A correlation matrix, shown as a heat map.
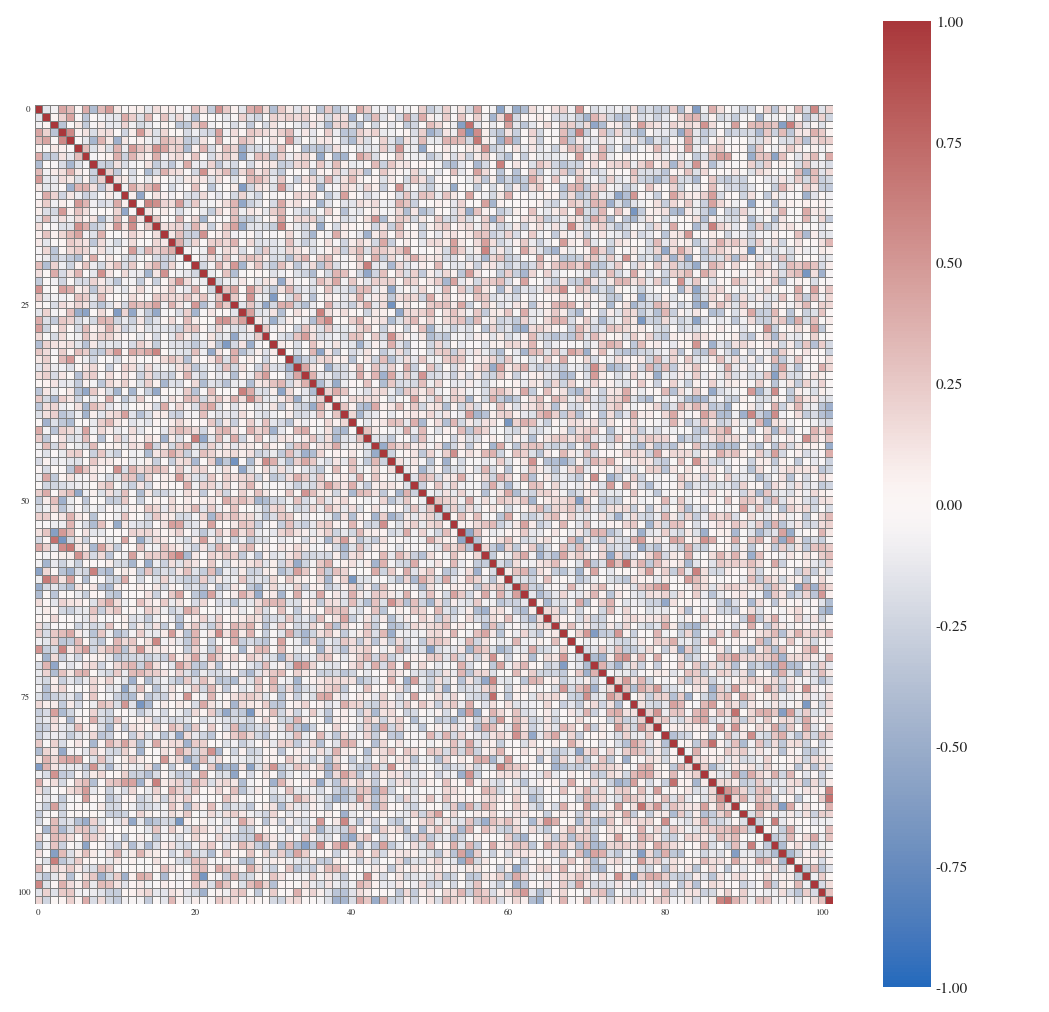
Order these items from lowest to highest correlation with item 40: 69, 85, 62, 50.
50, 69, 85, 62
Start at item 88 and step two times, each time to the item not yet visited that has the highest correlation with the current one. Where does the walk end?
87
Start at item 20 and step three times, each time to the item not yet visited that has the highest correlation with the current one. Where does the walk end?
74
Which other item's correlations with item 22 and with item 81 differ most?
86
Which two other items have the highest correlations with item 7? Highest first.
59, 84
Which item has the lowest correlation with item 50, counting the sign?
69
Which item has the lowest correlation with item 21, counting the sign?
98
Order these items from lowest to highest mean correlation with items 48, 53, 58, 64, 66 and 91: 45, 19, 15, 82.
45, 15, 82, 19
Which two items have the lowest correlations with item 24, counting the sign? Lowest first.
30, 77
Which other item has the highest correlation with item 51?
90
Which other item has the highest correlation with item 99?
0
